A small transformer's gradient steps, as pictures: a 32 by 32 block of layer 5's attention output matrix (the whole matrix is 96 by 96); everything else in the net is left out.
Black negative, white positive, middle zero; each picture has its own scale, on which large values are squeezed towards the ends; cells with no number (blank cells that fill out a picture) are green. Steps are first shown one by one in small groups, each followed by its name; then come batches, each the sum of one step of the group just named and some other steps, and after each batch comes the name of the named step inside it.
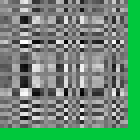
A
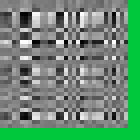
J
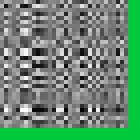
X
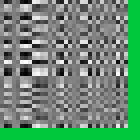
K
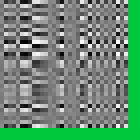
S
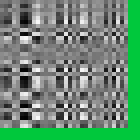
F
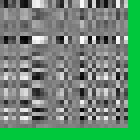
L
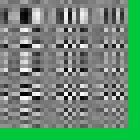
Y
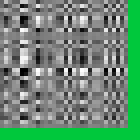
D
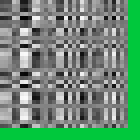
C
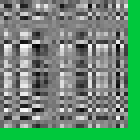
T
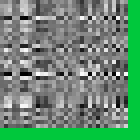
X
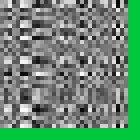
X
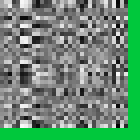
A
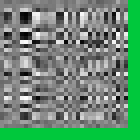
J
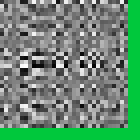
X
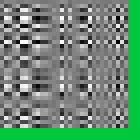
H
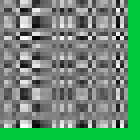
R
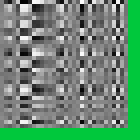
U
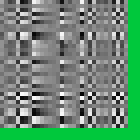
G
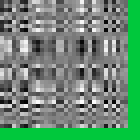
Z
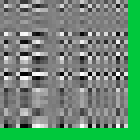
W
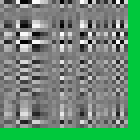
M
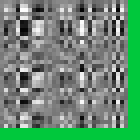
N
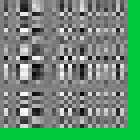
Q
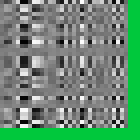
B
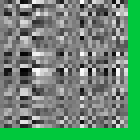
U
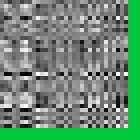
Z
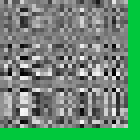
Q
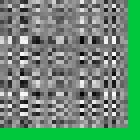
Z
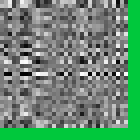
W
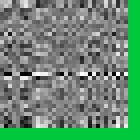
W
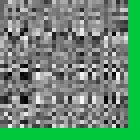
N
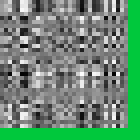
N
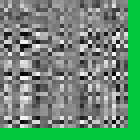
H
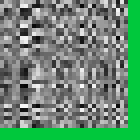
R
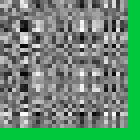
N
